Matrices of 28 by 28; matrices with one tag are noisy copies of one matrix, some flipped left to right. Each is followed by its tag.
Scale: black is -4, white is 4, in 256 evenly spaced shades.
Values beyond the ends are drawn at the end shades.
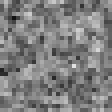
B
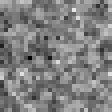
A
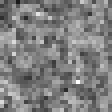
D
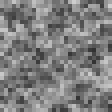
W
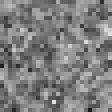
A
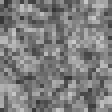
D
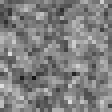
D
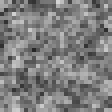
B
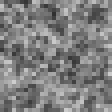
W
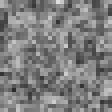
B
